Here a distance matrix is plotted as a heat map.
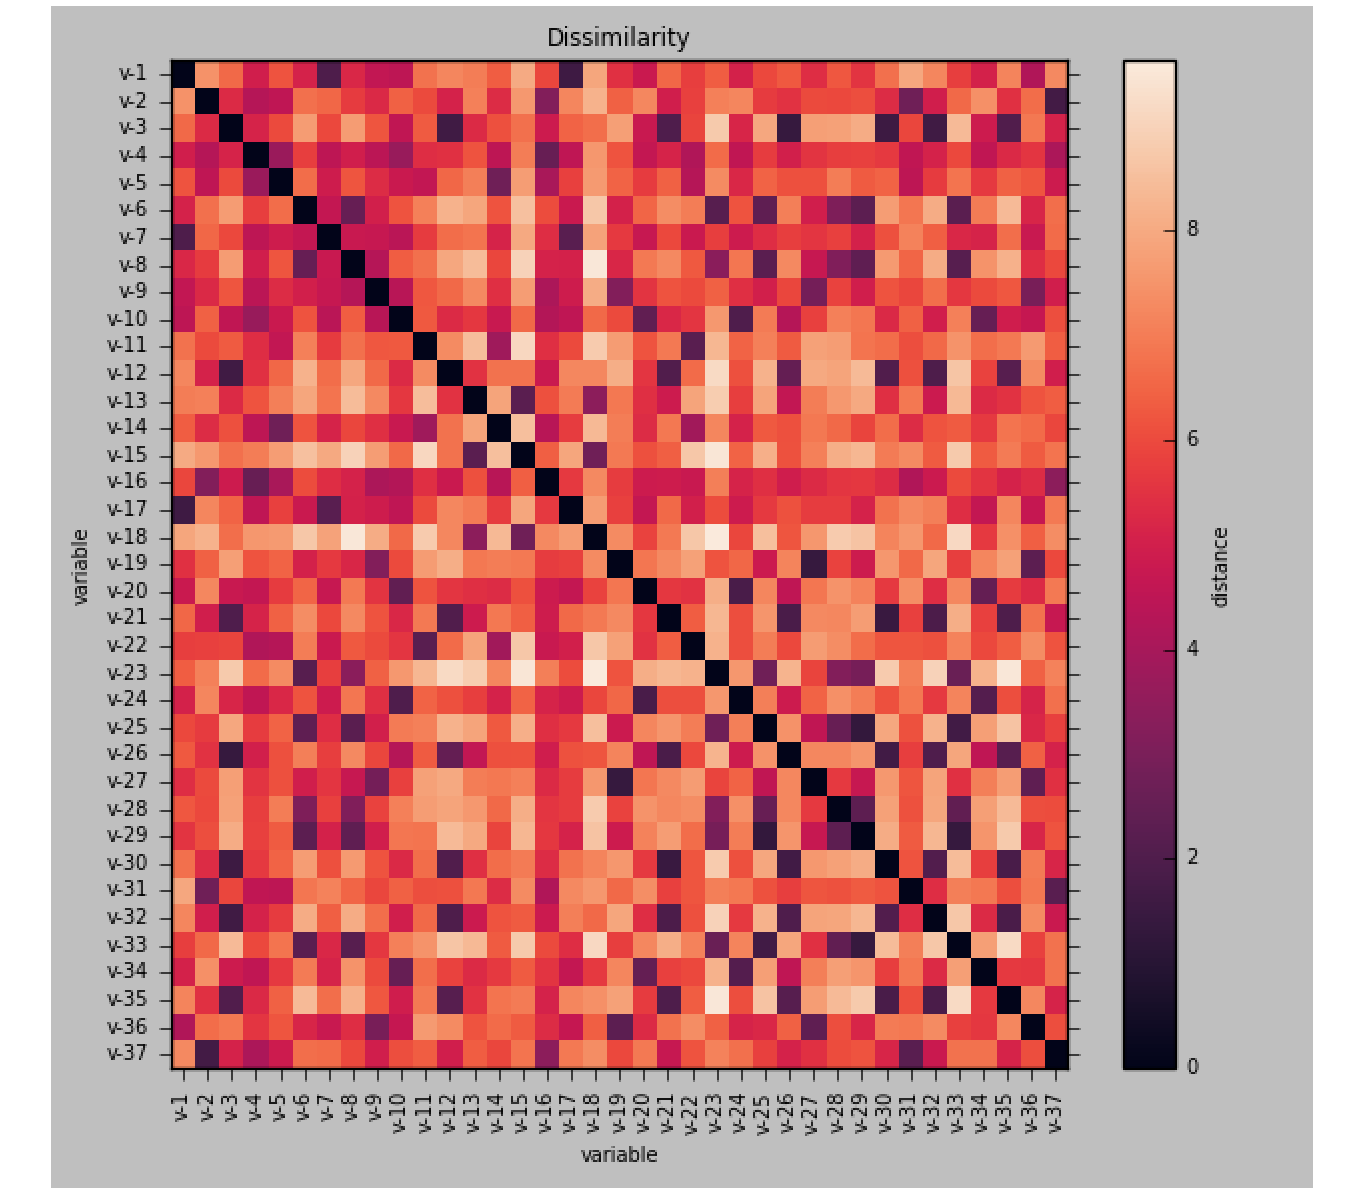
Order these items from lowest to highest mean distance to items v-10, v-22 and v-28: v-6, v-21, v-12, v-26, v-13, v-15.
v-6, v-26, v-21, v-12, v-13, v-15
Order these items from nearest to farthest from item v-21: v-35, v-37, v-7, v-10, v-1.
v-35, v-37, v-10, v-7, v-1
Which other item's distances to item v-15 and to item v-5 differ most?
v-14
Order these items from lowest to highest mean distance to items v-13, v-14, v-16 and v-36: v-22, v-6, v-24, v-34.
v-24, v-34, v-22, v-6
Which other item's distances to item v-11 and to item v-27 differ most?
v-19
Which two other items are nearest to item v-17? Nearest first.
v-1, v-7
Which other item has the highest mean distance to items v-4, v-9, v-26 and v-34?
v-23
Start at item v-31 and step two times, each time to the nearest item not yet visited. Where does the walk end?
v-2
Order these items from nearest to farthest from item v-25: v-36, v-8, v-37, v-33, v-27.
v-33, v-8, v-27, v-36, v-37
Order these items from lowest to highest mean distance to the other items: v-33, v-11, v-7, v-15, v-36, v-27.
v-7, v-36, v-27, v-33, v-11, v-15
